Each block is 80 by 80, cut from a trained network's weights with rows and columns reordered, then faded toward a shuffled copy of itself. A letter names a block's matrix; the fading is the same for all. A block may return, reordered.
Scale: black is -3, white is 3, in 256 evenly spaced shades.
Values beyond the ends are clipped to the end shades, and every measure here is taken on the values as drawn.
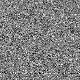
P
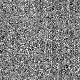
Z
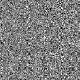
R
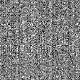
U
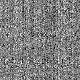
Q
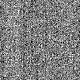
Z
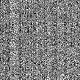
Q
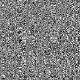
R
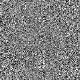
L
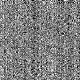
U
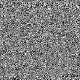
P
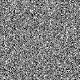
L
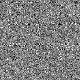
P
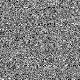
P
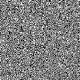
L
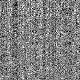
Q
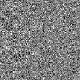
R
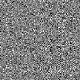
R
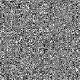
R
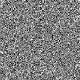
L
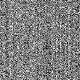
U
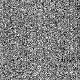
Z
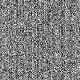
Q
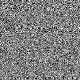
P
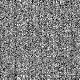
Z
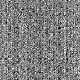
Q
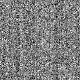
Z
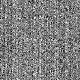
Q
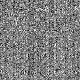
U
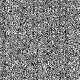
Z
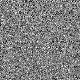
P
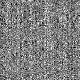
Q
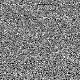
P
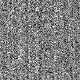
Z
